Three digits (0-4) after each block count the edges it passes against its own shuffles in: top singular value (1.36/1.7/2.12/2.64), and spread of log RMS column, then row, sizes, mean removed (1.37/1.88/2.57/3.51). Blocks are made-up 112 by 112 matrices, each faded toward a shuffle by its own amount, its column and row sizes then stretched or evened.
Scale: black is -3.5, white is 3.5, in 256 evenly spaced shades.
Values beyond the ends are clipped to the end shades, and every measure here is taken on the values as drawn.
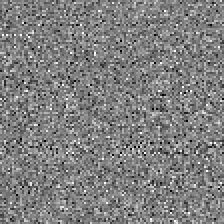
3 0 2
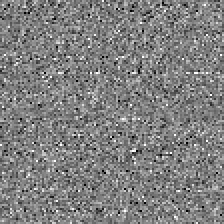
1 0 2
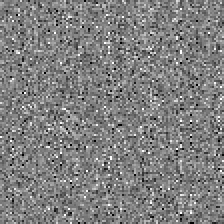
2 2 0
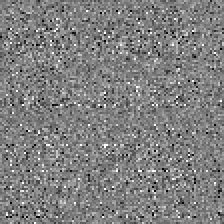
0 2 3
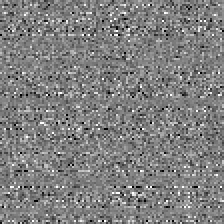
1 0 4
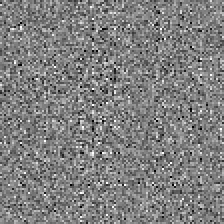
2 3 1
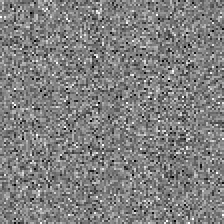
2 2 0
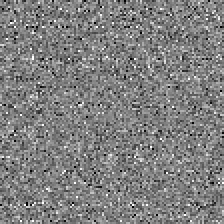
2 0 2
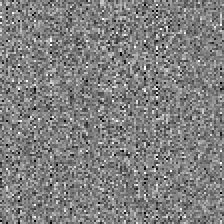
0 3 0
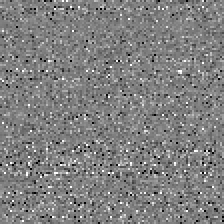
0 0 3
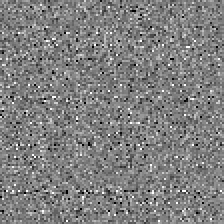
0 1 3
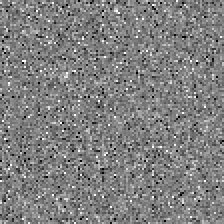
0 1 1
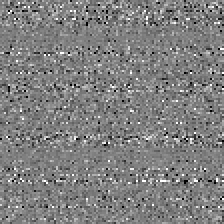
0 1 4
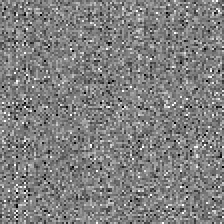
3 2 1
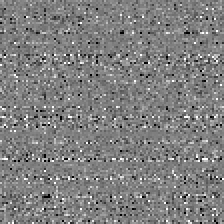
1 2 4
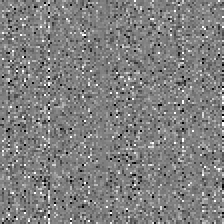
2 3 0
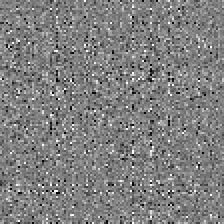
3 3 2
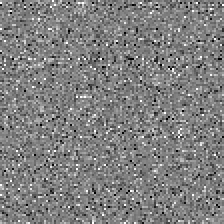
1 0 2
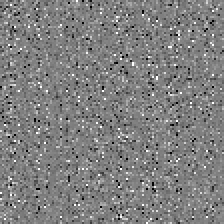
1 3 0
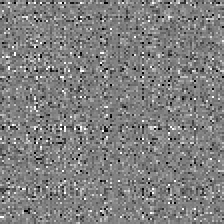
3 3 3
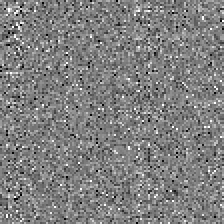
2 2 0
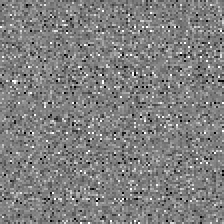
0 1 3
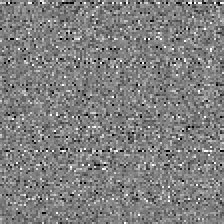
2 0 3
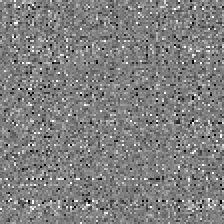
2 2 3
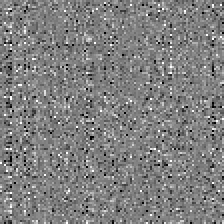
3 3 2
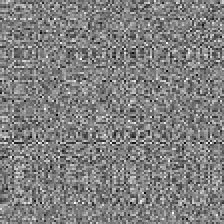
4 0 3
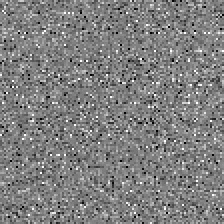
1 0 2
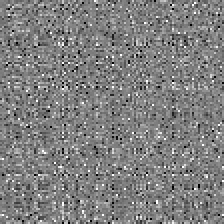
4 2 2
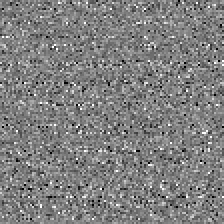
0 0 3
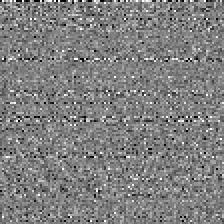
3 0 4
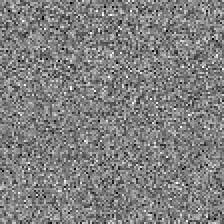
2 0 1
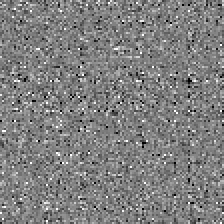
1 2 3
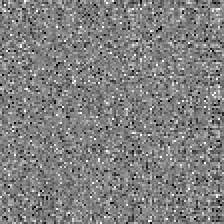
3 1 0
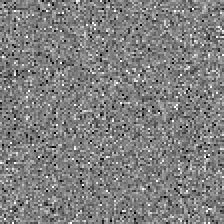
1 1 0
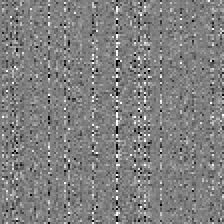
4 4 0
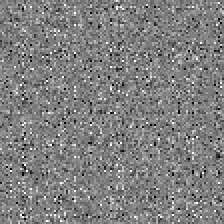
1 3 2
